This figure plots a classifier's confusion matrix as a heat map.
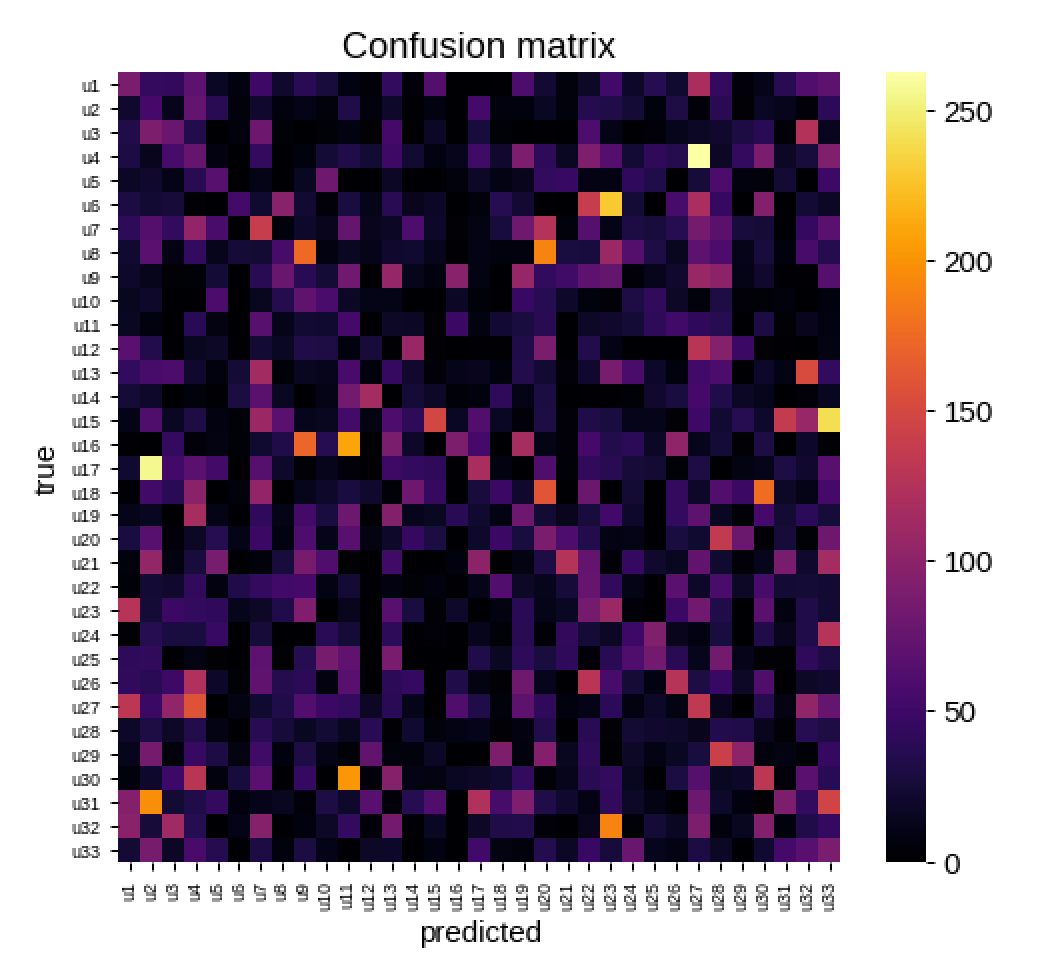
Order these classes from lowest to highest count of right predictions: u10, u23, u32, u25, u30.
u32, u10, u25, u23, u30
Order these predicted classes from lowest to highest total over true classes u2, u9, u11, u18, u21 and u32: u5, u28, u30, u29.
u29, u5, u28, u30
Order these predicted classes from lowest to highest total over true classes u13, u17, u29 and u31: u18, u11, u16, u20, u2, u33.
u16, u11, u18, u20, u33, u2
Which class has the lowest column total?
u6
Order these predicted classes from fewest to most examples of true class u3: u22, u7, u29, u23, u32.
u23, u29, u22, u7, u32
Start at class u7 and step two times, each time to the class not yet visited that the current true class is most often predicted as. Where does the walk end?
u28
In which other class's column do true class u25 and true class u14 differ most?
u12
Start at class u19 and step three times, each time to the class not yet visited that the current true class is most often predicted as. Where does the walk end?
u1
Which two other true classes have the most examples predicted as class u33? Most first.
u15, u31
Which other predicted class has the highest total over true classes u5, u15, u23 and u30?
u33
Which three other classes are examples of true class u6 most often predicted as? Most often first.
u23, u22, u27
